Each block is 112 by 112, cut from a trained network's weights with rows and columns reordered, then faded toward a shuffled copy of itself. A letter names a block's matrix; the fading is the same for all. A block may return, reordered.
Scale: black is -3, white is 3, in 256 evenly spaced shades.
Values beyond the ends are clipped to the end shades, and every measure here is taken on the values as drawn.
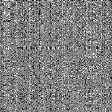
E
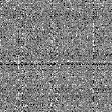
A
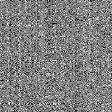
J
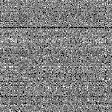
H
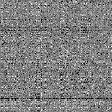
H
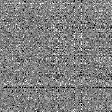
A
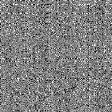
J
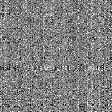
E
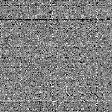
H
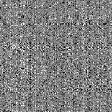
E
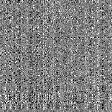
E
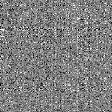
J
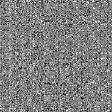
J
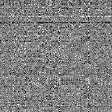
A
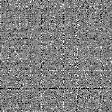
A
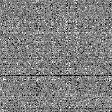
H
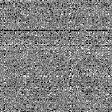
H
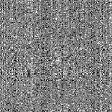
E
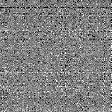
A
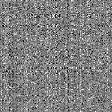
E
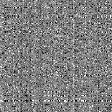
J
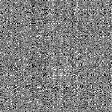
J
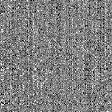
E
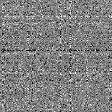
A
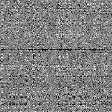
H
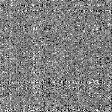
J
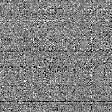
H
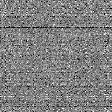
H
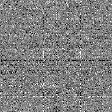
A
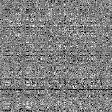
H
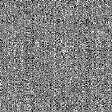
J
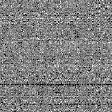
H
